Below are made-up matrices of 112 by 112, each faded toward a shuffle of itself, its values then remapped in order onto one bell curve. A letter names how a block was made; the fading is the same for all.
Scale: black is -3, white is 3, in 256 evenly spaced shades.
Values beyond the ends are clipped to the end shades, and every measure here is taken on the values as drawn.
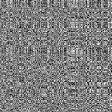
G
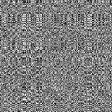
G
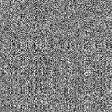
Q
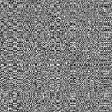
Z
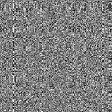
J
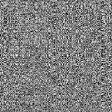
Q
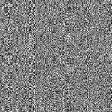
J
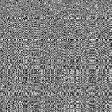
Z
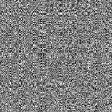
J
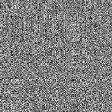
Q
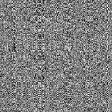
J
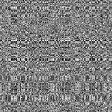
Z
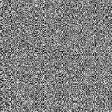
J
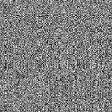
Q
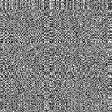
G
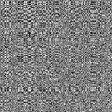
G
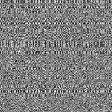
Z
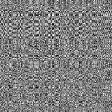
G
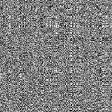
Q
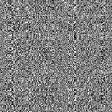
J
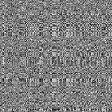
Z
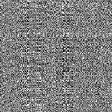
J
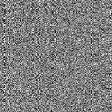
J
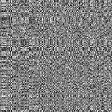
G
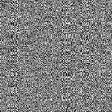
J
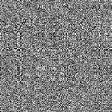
Q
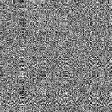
Q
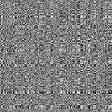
G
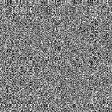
Q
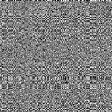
Z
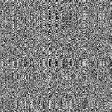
J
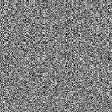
J
